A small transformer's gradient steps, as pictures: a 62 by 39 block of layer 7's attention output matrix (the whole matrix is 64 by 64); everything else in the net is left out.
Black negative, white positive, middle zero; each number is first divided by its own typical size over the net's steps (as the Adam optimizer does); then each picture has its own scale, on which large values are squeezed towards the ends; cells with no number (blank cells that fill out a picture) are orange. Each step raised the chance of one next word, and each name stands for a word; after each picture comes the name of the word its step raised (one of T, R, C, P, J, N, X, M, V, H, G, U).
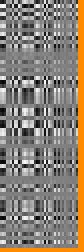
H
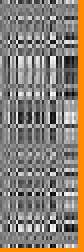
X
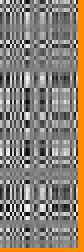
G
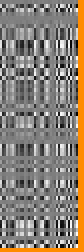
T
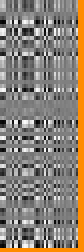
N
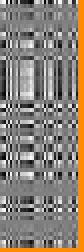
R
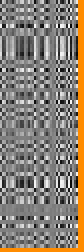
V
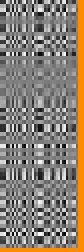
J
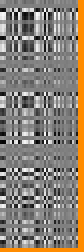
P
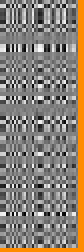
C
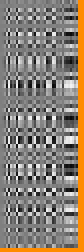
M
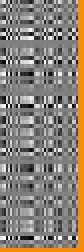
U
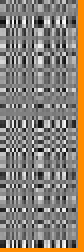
N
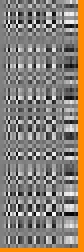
C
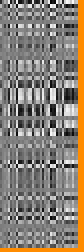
H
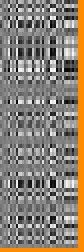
V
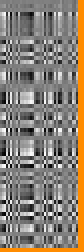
G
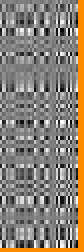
N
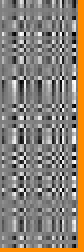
M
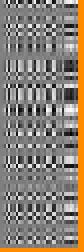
H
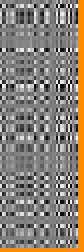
C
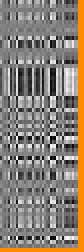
R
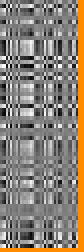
T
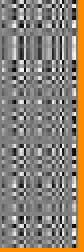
V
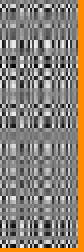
T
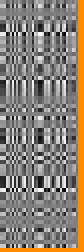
M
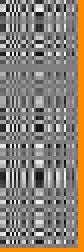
J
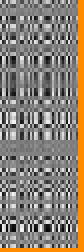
X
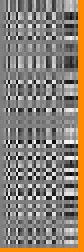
P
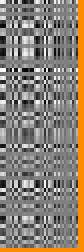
V
